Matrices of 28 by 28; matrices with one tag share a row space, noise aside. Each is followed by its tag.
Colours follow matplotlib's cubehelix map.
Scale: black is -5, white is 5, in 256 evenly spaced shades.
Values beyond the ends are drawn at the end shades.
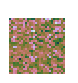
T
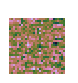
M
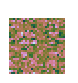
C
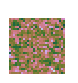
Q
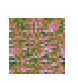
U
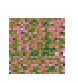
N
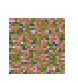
C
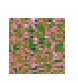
T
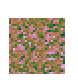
N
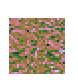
Q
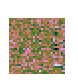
M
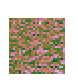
M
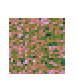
N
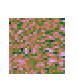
N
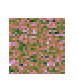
C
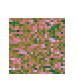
Q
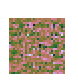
M
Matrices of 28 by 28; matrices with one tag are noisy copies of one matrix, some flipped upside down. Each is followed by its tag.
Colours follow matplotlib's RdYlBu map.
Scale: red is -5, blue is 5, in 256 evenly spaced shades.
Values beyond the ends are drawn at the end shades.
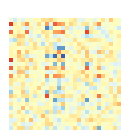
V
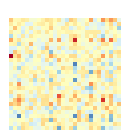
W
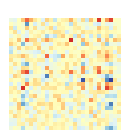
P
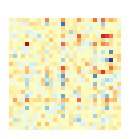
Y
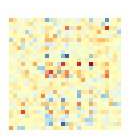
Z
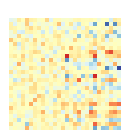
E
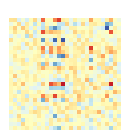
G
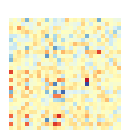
V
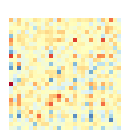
W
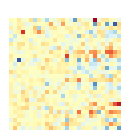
E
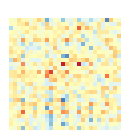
Z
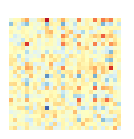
Y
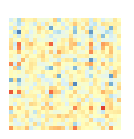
W
